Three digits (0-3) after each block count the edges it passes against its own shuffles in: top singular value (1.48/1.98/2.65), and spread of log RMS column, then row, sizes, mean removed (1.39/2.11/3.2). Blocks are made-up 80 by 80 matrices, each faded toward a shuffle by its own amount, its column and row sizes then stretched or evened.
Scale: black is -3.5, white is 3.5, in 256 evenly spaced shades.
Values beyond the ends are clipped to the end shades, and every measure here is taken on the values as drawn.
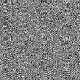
2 1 0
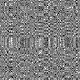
3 2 0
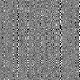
3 3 1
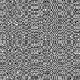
3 1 0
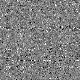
1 1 1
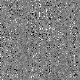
0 2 1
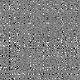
1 2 2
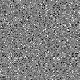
2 0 0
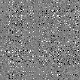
0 2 2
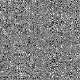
1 2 1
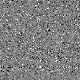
1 1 1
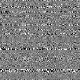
2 1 3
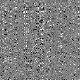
2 2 1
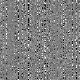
2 3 0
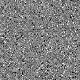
1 1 0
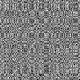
3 0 1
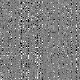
2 3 1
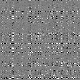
3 2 3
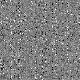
1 2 0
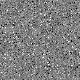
0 1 1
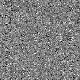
1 1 0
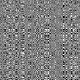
3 3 2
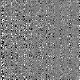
0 3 2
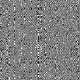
2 3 0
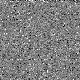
1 0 1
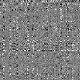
2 2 2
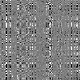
3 3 1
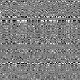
3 0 3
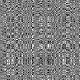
3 3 1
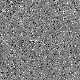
0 1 1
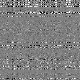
2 1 3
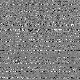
1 0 3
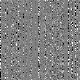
1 3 0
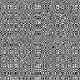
3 2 2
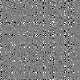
2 3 2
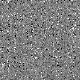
0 2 1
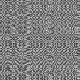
3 0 2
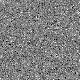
1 0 0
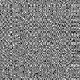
3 1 1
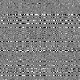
3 1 3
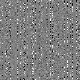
1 3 0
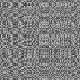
3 1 2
